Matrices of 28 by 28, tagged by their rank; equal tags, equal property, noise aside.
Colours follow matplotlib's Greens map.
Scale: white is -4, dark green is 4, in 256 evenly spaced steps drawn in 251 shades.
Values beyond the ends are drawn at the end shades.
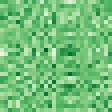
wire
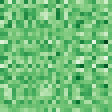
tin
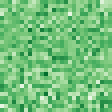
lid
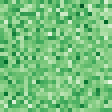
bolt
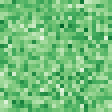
bolt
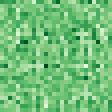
lid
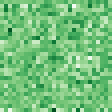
bolt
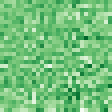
lid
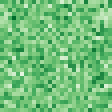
bolt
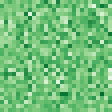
lid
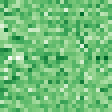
lid
